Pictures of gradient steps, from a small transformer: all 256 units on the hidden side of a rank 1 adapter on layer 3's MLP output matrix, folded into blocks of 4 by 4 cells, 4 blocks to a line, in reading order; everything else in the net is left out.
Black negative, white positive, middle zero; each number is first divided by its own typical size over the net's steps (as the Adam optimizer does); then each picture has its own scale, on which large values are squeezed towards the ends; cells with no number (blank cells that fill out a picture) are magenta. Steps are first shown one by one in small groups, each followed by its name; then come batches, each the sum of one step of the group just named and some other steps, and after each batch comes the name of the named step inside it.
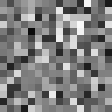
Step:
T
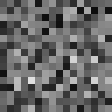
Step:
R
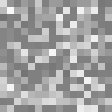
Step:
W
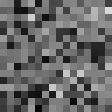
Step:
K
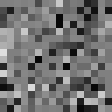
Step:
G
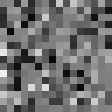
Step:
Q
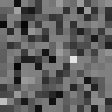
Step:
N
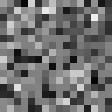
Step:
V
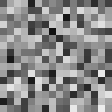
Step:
W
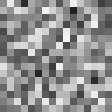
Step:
V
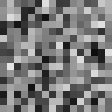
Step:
K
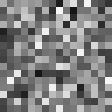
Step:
T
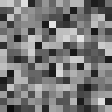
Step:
G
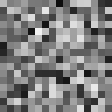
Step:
T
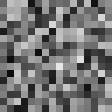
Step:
T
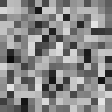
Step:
W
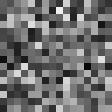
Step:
T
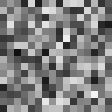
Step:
V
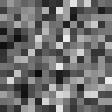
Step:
R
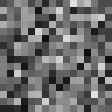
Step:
T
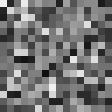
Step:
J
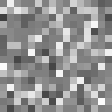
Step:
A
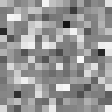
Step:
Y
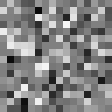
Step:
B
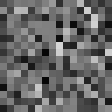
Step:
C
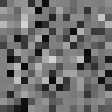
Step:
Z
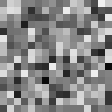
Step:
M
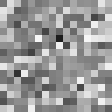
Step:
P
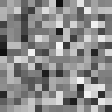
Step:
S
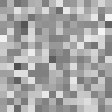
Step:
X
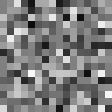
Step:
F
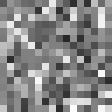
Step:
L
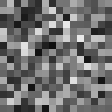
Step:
B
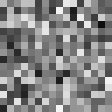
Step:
J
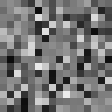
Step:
B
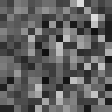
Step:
C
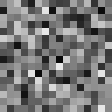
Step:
F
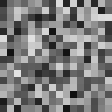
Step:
X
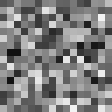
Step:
L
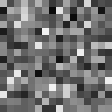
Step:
J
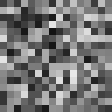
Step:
X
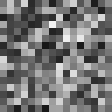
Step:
A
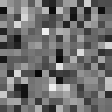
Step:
J
